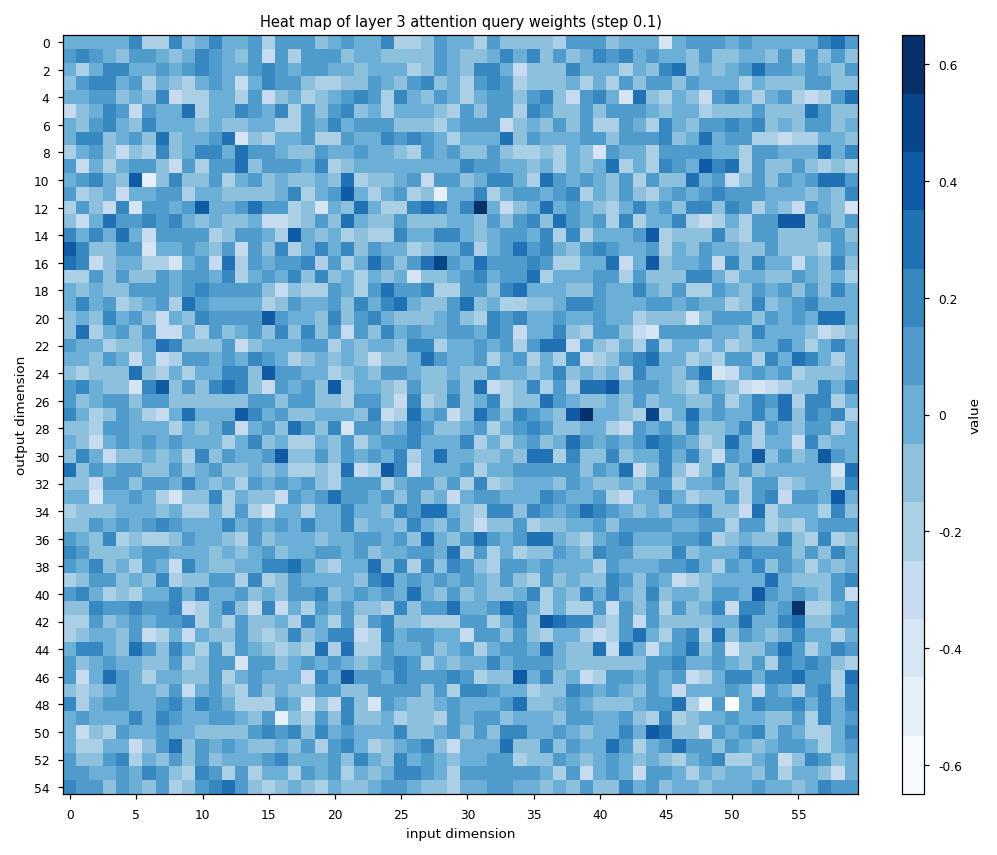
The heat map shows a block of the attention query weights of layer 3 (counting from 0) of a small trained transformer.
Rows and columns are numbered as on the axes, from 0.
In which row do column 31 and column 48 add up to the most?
12
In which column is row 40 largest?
52
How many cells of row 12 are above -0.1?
39
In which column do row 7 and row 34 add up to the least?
15
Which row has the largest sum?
27
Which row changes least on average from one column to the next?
54
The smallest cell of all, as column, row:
50, 48
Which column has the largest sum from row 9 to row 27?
31
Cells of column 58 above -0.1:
32
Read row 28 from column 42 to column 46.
-0.3 0.1 0 0.1 -0.1
